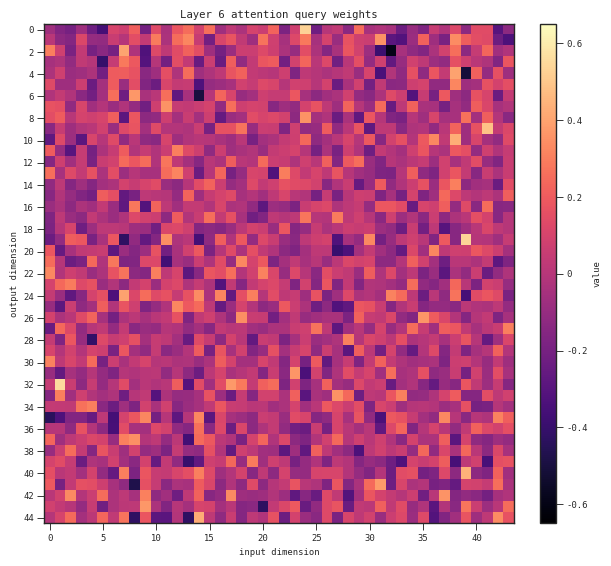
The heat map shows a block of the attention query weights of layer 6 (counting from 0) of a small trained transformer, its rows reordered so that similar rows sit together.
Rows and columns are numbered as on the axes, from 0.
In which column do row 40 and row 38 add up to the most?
39
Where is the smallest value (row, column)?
2, 32
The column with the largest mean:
38
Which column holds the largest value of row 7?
11
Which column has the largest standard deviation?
14
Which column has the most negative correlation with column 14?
6
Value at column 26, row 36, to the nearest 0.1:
-0.2
